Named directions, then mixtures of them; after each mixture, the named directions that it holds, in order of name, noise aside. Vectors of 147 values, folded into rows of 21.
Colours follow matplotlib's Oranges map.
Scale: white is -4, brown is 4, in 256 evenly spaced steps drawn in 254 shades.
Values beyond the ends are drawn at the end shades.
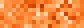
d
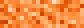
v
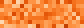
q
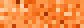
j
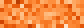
q.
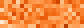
q, v.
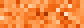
d, j.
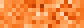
d.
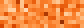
j, v.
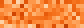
q.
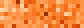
j.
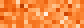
d, j.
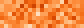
d, q.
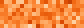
q, v.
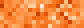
d.
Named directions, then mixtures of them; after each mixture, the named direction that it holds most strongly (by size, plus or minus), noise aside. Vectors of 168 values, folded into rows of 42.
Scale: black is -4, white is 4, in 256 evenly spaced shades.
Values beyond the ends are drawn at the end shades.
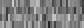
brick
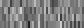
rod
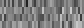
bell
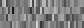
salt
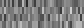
bell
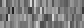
salt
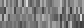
bell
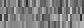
bell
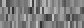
salt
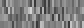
salt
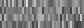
bell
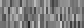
rod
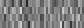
rod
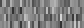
rod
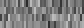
brick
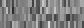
salt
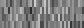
rod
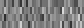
bell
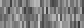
rod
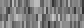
brick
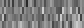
bell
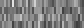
bell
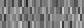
bell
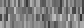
brick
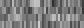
brick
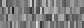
salt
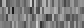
salt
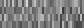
bell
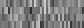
rod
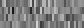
salt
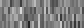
rod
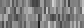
brick
